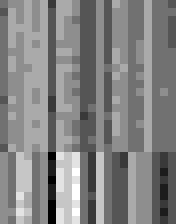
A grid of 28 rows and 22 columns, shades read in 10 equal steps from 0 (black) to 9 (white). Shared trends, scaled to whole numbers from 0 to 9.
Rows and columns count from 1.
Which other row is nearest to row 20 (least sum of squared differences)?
28
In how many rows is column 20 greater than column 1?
3
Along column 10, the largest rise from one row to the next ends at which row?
20
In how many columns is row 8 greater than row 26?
11
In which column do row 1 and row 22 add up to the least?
7
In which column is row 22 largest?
10
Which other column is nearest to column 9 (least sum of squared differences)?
13
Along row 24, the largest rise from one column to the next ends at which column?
8
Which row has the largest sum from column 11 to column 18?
25
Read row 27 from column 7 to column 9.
0 8 7
